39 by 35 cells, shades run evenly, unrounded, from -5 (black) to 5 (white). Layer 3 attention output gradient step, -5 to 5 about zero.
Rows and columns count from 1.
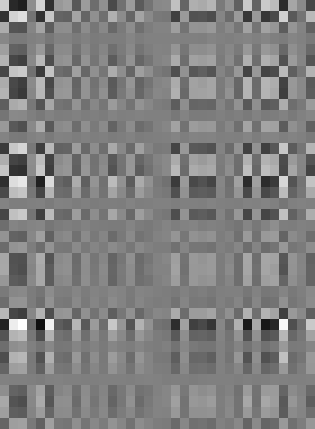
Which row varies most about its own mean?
30
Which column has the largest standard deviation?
3
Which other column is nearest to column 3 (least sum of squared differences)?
2
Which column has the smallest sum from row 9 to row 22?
1
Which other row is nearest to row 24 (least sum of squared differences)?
37
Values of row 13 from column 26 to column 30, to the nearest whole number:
0 0 0 0 0
